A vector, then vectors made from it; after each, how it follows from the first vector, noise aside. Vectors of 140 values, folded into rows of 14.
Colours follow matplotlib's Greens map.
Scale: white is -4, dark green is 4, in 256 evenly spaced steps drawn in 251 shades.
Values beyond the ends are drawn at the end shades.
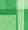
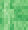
wrapped around, shrunk.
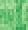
wrapped around, negated, shrunk.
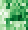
wrapped around, scaled up.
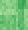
negated, shrunk.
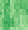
wrapped around, negated, shrunk.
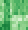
reversed, negated.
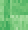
reversed, negated, shrunk.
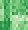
reversed, negated.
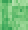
wrapped around, negated, shrunk.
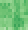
wrapped around, negated, shrunk.
